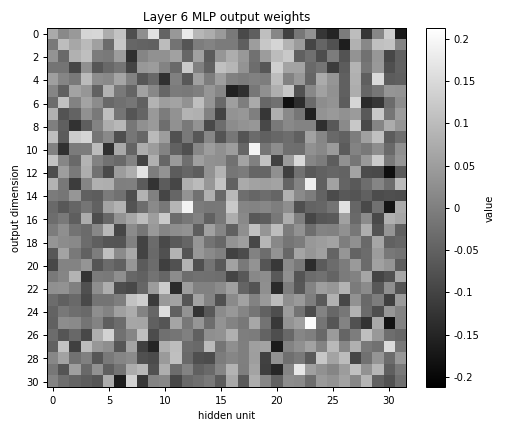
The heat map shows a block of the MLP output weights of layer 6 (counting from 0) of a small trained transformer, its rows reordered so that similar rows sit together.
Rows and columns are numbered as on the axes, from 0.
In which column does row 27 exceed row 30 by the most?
30
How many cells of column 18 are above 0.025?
12
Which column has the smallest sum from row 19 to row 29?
20
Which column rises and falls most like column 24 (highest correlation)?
25
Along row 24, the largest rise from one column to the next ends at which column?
10
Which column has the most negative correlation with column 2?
17
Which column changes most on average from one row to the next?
8
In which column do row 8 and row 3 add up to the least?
2
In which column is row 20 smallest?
23
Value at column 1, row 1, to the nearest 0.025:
0.1
